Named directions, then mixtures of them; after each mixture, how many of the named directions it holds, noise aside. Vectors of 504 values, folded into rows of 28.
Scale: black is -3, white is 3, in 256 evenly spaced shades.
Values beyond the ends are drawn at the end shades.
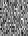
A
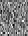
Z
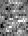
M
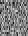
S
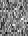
three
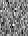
three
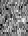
four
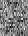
three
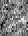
two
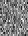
two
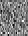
one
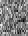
four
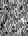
two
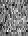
three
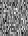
two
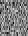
one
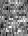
one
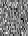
two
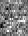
one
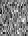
four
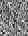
one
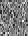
one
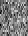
three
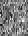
three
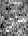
one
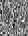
one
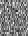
one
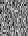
two
